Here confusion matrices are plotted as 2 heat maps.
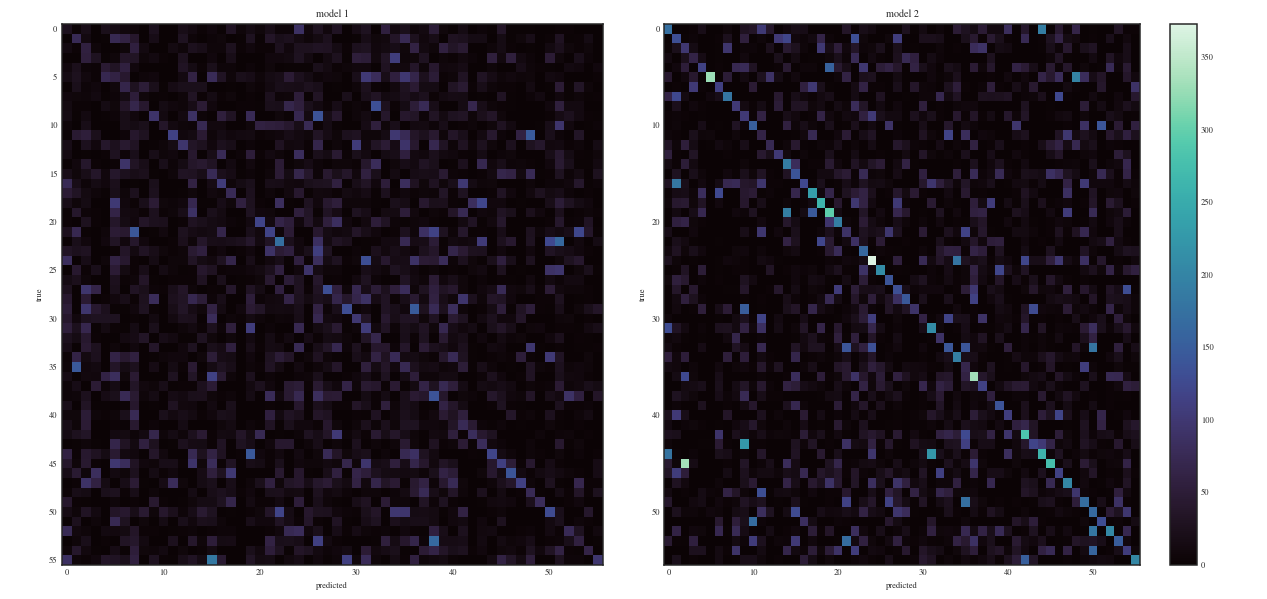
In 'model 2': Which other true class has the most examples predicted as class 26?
49
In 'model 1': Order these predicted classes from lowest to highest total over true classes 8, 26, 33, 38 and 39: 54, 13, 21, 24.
54, 13, 21, 24
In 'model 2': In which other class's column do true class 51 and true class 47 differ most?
10
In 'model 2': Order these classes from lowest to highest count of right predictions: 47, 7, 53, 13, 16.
13, 16, 53, 7, 47
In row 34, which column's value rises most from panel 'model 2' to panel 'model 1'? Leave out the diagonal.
50
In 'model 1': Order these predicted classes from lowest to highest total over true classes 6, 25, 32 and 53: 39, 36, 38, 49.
49, 39, 36, 38
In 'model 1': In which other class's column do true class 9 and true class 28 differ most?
26
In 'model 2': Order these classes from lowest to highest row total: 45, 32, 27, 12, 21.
32, 12, 21, 27, 45
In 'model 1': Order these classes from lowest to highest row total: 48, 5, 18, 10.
48, 10, 18, 5
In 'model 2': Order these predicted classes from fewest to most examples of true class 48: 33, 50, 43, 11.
50, 43, 33, 11
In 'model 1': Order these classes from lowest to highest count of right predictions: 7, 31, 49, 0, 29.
0, 7, 49, 31, 29
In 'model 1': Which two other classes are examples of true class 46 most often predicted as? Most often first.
17, 3
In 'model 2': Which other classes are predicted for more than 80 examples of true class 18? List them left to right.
22, 27, 38
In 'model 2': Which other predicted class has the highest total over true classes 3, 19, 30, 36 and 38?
22
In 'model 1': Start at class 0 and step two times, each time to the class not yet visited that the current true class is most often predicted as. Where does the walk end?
31
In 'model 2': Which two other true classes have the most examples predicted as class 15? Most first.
50, 53
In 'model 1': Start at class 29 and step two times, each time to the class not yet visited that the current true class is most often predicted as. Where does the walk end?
15
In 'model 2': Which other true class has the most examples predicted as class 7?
2
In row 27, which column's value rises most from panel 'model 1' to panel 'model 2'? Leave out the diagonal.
54
